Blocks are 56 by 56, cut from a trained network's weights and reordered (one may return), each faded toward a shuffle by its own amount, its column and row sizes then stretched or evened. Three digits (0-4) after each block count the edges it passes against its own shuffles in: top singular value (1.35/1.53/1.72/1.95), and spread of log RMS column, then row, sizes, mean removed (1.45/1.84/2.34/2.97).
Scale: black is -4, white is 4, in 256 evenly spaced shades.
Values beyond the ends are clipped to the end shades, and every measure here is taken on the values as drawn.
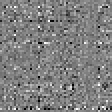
1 2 3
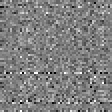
2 1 3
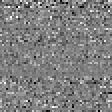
0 0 4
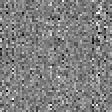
2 3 0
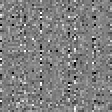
0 4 1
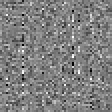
3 3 1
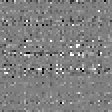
1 2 4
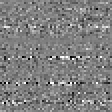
1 0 4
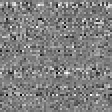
3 0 4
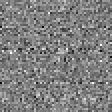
2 0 3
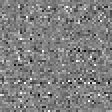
0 1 3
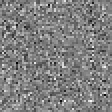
0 2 1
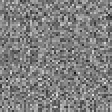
4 0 1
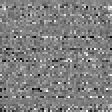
1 0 4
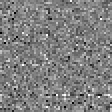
1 1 1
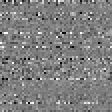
2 1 4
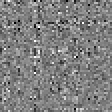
1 3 2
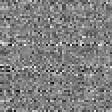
4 0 4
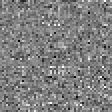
1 2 2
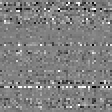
3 2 4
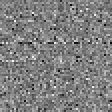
1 0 2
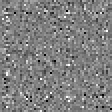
1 2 0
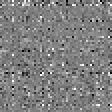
2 3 3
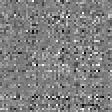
1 3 4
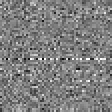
4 0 3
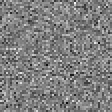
2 1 0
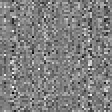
3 4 0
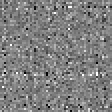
0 2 2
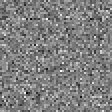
0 0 2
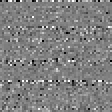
2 0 4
